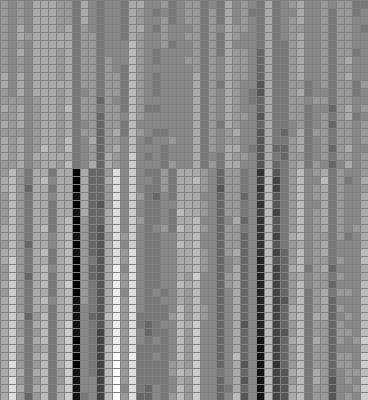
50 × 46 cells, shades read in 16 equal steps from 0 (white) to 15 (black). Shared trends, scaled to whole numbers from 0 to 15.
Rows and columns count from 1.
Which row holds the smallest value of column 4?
5
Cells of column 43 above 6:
12
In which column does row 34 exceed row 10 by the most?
10
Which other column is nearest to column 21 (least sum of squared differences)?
39
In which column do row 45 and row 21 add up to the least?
17
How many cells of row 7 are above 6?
24
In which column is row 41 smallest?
15
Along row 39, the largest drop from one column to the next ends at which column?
34
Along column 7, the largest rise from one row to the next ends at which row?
22
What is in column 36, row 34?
9
